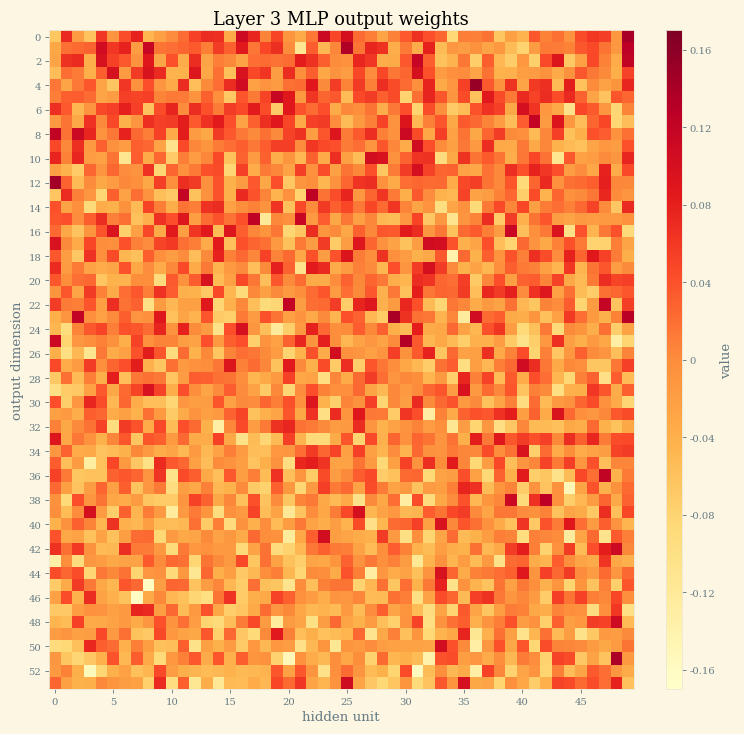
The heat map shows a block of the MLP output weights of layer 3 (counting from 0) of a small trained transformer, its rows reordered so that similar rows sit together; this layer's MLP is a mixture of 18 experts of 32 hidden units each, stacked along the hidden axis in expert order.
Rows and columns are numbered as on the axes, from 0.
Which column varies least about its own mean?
45
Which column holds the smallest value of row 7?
48
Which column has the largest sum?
49
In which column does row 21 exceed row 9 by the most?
10
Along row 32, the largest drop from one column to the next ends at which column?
5
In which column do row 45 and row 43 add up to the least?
0
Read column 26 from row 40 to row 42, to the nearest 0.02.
0.04 -0.04 -0.02
